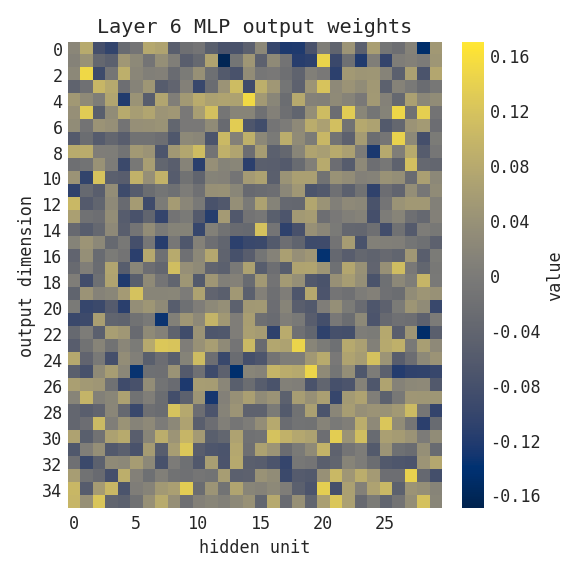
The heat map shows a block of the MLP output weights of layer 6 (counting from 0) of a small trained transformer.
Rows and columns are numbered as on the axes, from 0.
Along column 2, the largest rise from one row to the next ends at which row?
3
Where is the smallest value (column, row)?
12, 1
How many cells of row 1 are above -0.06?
24
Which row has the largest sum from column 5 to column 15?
4
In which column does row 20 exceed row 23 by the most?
15
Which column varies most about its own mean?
20
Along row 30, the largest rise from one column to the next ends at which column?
21
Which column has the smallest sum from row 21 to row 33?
5
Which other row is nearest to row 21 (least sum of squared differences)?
11
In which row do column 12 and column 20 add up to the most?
7
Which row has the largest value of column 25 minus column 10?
29
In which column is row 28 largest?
8
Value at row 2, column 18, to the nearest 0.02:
-0.04
